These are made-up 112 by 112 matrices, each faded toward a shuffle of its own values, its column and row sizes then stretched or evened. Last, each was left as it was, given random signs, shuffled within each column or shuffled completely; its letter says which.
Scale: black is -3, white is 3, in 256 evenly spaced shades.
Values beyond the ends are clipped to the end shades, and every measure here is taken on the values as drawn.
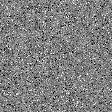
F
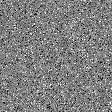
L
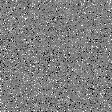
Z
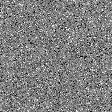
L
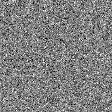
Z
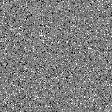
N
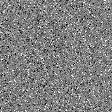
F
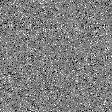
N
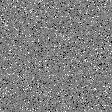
L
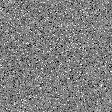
L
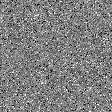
L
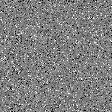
N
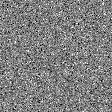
L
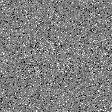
Z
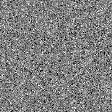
Z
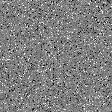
L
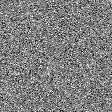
L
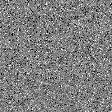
Z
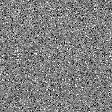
N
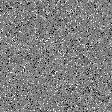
F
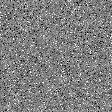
F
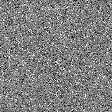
F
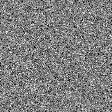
Z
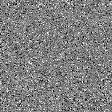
N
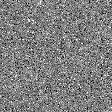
Z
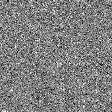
N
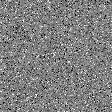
L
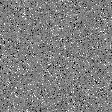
F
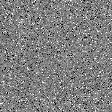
N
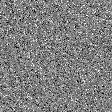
L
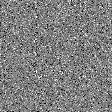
F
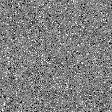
N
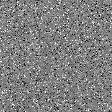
F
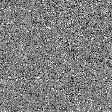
Z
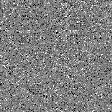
N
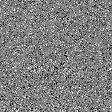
Z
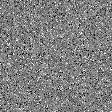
F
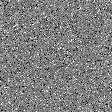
L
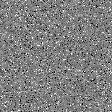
N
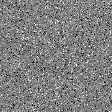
F
